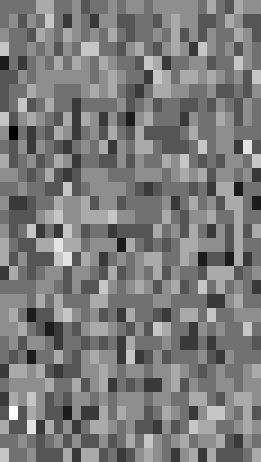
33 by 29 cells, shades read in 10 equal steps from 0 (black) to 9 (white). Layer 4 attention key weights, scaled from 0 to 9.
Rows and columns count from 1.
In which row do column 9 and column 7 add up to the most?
18
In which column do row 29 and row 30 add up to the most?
2
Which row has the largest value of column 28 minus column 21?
11
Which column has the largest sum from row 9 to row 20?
8
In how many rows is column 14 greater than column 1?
11
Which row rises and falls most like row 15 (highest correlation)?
16
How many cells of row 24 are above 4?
13
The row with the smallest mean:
25
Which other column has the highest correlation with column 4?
19
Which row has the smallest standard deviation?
1
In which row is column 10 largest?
4
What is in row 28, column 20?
6
